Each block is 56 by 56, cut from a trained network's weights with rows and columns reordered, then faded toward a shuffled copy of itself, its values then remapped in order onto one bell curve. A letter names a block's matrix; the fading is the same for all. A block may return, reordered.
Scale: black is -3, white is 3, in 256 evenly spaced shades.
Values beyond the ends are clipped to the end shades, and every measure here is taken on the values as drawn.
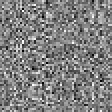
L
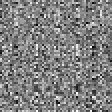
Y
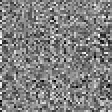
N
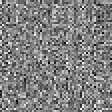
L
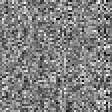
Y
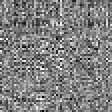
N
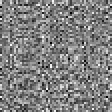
L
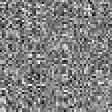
L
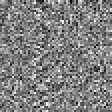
Y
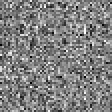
Y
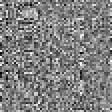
Y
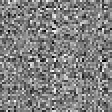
N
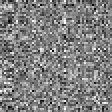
N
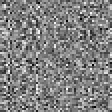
L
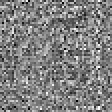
N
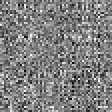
Y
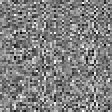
L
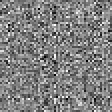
Y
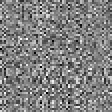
L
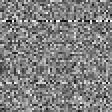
N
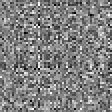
N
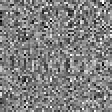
Y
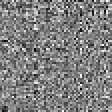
Y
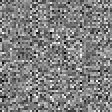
L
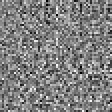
Y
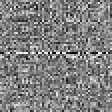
N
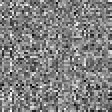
N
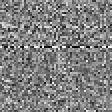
N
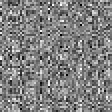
L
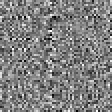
N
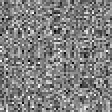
L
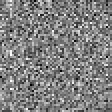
Y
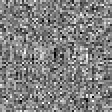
Y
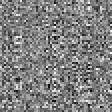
Y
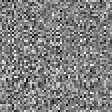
L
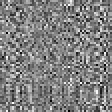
L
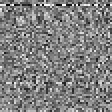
N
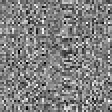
L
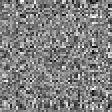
N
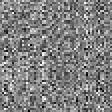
L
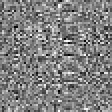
N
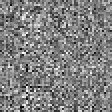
Y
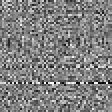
N
